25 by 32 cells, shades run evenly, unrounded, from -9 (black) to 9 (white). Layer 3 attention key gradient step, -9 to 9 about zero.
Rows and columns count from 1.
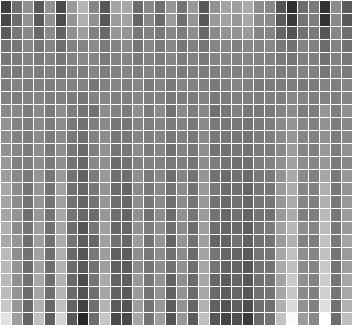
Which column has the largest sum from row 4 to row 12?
27
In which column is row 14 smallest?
8
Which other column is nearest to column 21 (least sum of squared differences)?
12
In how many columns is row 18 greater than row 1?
15
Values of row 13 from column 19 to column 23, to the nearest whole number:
1 0 -1 -1 -1
